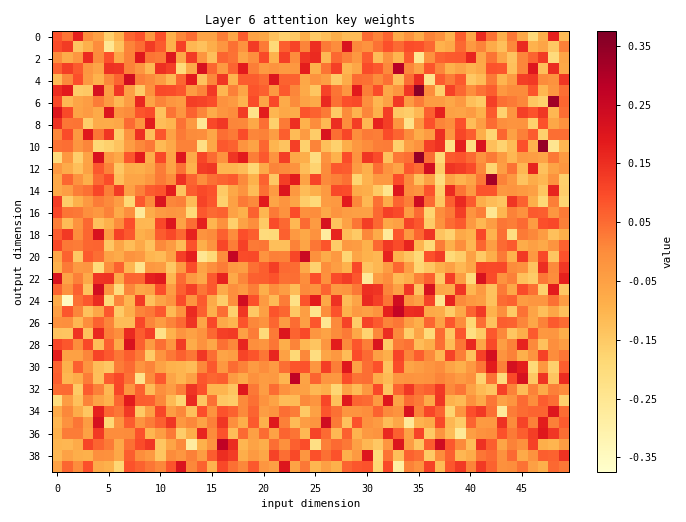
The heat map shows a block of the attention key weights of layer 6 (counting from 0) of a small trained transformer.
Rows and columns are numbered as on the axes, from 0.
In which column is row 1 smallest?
5
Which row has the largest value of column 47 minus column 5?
10
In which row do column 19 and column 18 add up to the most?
24
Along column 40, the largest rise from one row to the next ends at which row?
28
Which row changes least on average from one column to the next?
16
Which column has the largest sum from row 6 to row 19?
39
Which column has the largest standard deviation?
35
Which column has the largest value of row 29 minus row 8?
14
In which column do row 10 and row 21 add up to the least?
4
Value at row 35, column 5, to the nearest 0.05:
-0.2
